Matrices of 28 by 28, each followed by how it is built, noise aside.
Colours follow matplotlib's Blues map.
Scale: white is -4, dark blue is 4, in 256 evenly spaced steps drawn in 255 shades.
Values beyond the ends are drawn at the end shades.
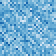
Toeplitz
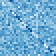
diagonal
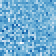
lower triangular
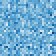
low rank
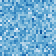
noise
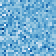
lower triangular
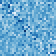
banded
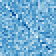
diagonal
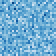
noise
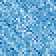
Toeplitz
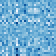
low rank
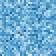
repeating rows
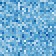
noise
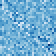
banded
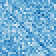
Toeplitz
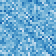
Toeplitz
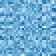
low rank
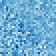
lower triangular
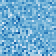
lower triangular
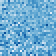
lower triangular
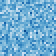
noise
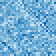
Toeplitz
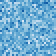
noise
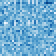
low rank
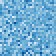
lower triangular
